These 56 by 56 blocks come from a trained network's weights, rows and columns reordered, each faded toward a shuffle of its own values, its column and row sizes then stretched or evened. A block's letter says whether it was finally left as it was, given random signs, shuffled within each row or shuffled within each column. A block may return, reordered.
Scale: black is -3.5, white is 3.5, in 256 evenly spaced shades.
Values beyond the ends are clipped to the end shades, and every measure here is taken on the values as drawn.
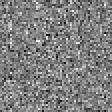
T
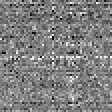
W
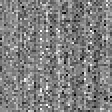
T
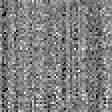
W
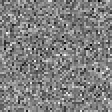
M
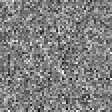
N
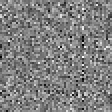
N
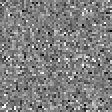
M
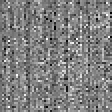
W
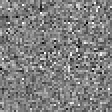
N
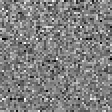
M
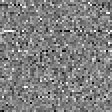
M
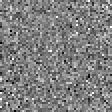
T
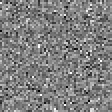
T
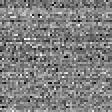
M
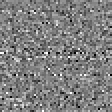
M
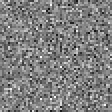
T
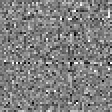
N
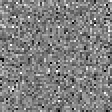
T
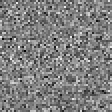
M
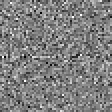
M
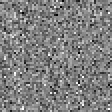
T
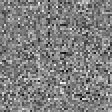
N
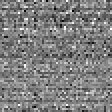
W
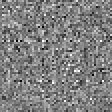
N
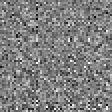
W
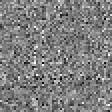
N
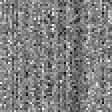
T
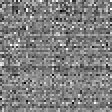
W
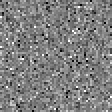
T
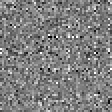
N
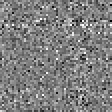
N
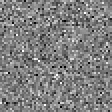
M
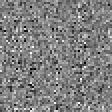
N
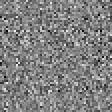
N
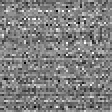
W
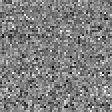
M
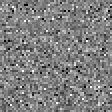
M
